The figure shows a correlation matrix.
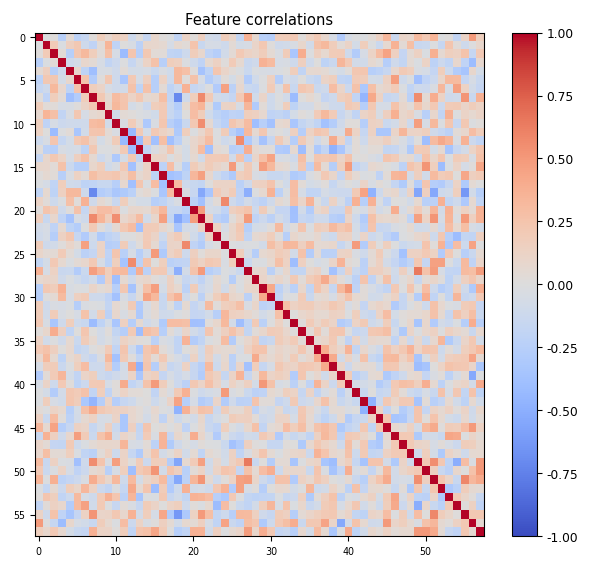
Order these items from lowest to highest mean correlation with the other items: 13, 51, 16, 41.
13, 41, 16, 51
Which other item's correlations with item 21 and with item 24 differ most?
19
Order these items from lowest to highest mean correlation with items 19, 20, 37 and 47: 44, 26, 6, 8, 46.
44, 26, 6, 8, 46
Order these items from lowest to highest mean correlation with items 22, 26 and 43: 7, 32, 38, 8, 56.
56, 32, 8, 38, 7
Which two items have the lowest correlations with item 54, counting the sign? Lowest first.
49, 23
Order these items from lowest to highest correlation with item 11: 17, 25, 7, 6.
25, 6, 17, 7
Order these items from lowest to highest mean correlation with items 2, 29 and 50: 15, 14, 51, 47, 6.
47, 6, 51, 14, 15
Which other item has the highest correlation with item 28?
37
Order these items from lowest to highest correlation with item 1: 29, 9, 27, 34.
27, 34, 29, 9
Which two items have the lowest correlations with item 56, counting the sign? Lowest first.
39, 3
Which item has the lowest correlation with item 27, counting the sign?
18
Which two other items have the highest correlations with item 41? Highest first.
24, 19
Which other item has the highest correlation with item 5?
46
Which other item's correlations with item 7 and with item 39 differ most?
21
